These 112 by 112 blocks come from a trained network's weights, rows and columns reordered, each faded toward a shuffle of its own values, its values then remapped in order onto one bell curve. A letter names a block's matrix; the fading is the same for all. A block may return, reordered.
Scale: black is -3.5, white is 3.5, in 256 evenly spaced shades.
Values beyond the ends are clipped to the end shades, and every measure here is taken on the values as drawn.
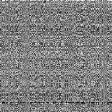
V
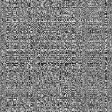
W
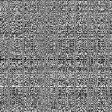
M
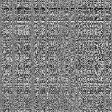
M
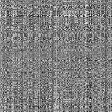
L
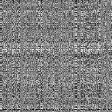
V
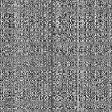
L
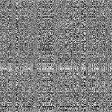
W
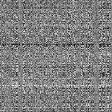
M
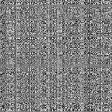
L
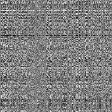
M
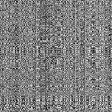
L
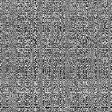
W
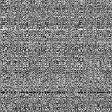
V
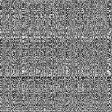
W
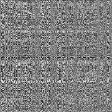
W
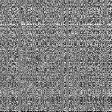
V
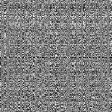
W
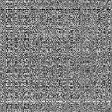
V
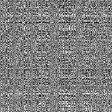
W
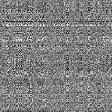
V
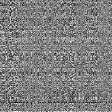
M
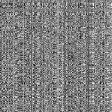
L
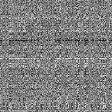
V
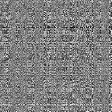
W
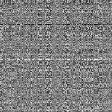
V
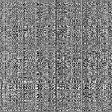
L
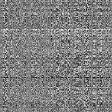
M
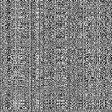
L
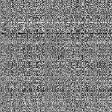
V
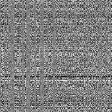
M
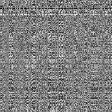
V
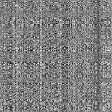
L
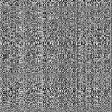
L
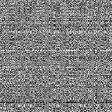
V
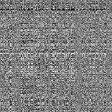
V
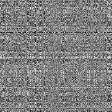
W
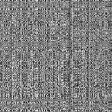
L
